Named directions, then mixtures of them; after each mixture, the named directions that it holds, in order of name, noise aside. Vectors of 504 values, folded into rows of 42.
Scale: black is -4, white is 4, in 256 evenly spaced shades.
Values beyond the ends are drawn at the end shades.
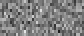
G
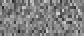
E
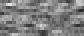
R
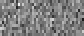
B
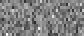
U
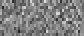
E.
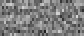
E, R.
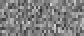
B, G.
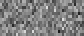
E, G.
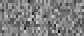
G, U.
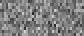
G, U.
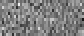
B, U.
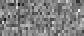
B, R.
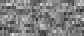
B, R.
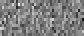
B.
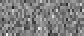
U.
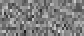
G.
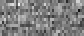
B, R.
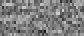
E, R.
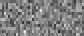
G.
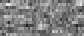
R, U.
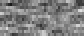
R.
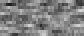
R.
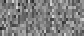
B, E.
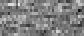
B, R.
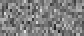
G.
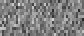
B.
